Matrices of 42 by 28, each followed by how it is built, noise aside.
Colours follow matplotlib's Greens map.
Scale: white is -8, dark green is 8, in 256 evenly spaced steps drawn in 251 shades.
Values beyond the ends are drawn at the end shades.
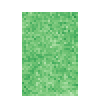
smooth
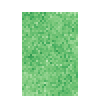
smooth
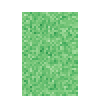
repeating rows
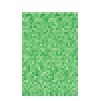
repeating columns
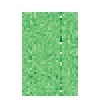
uneven columns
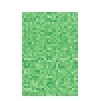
low rank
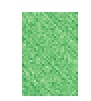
Toeplitz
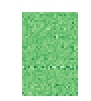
uneven rows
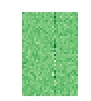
uneven columns
